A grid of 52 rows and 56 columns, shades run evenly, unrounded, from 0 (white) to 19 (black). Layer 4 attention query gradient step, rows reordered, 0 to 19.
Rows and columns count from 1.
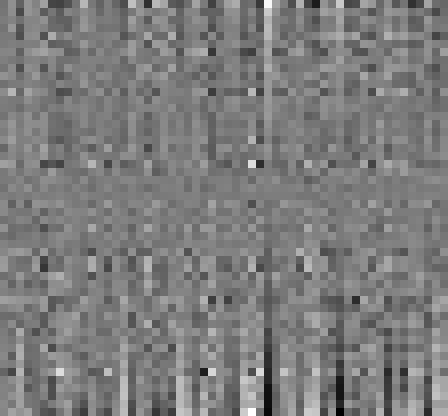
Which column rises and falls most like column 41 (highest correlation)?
30
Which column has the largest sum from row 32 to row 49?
34
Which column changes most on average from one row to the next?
32
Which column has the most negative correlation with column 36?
51
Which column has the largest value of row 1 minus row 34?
19
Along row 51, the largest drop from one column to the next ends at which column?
44
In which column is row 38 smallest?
26
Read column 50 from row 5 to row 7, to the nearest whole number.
8 11 8
